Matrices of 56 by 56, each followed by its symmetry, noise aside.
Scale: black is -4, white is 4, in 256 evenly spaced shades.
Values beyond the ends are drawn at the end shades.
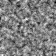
antisymmetric.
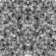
mirrored left to right.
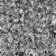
antisymmetric.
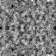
mirrored top to bottom.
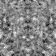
mirrored left to right.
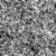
antisymmetric.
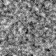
no symmetry.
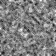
symmetric across the other diagonal.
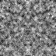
mirrored left to right.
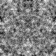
mirrored left to right.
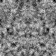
mirrored left to right.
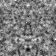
mirrored left to right.
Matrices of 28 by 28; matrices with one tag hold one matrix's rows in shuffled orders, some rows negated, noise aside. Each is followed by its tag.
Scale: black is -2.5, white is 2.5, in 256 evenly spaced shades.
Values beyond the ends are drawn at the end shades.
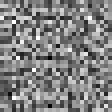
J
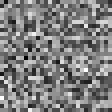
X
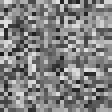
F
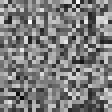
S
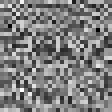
J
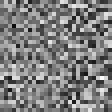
S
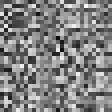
F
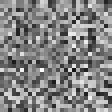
S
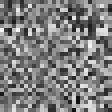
S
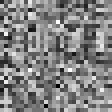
F
